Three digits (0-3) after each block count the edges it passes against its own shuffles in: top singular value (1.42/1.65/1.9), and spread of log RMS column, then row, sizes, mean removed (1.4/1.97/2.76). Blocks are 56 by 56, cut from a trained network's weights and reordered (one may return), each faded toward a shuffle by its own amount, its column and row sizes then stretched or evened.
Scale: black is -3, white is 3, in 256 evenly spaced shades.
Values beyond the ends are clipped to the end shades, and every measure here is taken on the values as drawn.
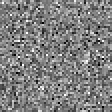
0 1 0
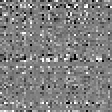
0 3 3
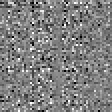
0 3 2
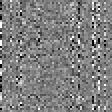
3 3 1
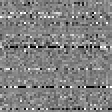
2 0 3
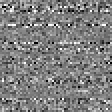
2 0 3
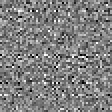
3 1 2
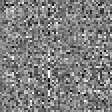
2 2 1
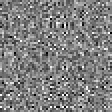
3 1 2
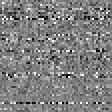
0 1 3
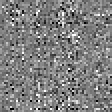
1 3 1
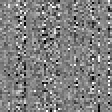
1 3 0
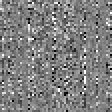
1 3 1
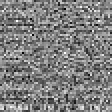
3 0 1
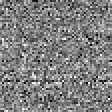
1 0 1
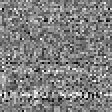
1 0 2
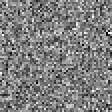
0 0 0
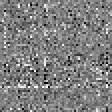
1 2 2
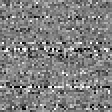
2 0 3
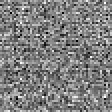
2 1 0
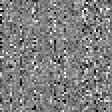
0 3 1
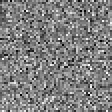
1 0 1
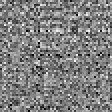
3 1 1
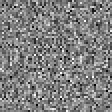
2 1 0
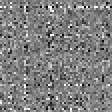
1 3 2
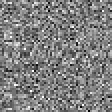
3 1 0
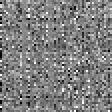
1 3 0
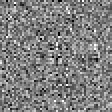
2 1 0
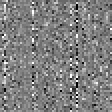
1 3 0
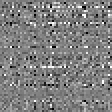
3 2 3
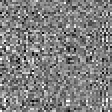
3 2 1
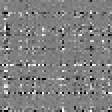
1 2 3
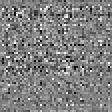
0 2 3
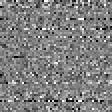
0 0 3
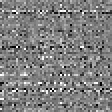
2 2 3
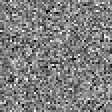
1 0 0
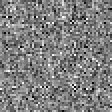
1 1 1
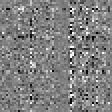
2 3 2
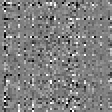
0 3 2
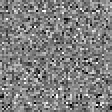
0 0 2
